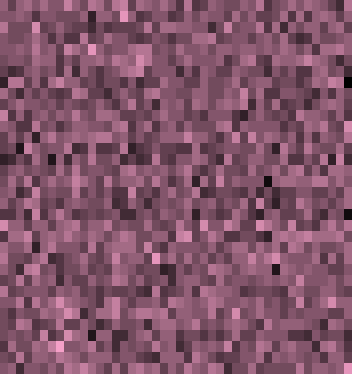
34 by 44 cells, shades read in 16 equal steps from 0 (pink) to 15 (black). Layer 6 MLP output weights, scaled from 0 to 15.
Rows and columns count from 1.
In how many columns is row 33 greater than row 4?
20
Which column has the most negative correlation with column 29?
40
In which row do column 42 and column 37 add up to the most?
15
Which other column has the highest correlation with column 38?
28
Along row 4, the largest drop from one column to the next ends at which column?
11
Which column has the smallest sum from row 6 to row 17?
41
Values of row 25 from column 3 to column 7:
11 4 3 8 7
